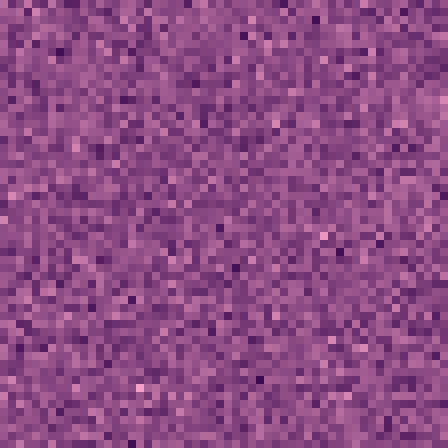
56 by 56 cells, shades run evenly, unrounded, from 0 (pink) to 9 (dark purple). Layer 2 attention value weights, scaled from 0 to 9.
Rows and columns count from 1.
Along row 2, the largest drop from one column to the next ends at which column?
5
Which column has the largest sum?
31
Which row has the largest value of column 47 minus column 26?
2
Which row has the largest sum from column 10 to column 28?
25
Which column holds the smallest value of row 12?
37
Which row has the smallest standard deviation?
12
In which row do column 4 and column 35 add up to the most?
42
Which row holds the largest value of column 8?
7
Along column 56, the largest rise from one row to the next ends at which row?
36
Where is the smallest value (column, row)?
18, 49
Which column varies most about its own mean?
51
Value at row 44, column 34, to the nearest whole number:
3
